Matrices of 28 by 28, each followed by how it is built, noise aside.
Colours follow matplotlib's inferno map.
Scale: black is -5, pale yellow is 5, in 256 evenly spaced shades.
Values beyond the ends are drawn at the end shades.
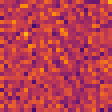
repeating rows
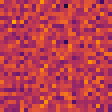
repeating rows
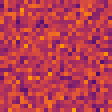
noise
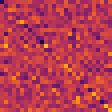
diagonal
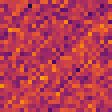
Hankel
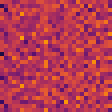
repeating rows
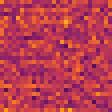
blocks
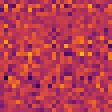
low rank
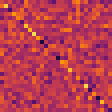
diagonal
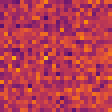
blocks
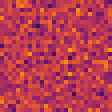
noise
